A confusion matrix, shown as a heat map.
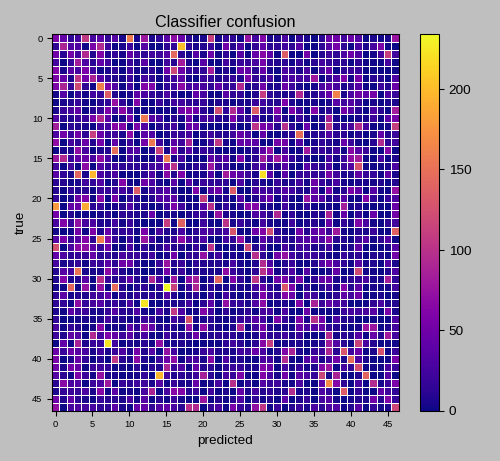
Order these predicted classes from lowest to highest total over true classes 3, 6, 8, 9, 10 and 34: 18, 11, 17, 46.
11, 18, 46, 17
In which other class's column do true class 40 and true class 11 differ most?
27
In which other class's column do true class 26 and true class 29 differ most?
0
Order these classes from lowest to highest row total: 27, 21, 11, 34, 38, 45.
45, 34, 27, 38, 21, 11
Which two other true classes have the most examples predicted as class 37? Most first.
43, 11
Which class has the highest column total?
28
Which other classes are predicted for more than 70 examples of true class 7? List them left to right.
28, 33, 38
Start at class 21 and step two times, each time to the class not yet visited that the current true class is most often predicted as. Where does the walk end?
16
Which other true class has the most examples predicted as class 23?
17
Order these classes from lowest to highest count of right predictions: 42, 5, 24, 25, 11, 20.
11, 25, 5, 20, 24, 42
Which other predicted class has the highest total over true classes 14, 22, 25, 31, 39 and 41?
15
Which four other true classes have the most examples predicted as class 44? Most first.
39, 13, 1, 12
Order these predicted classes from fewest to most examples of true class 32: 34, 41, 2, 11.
2, 11, 34, 41
